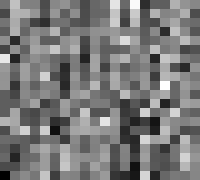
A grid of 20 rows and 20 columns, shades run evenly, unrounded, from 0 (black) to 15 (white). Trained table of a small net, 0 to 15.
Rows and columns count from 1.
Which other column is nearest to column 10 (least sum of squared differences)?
8
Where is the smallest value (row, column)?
20, 1
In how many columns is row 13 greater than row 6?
10
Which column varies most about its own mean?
14
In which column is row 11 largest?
13
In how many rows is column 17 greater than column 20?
12
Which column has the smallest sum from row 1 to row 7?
9
